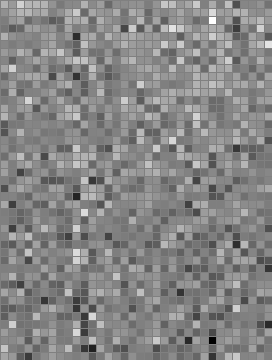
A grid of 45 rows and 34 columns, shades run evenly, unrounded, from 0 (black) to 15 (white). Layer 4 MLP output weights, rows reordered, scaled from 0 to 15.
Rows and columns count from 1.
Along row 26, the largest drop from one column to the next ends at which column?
2
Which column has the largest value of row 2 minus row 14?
27
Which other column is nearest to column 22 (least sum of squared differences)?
21
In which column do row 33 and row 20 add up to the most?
10
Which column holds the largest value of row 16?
25
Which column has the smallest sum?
34
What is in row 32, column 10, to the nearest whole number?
13
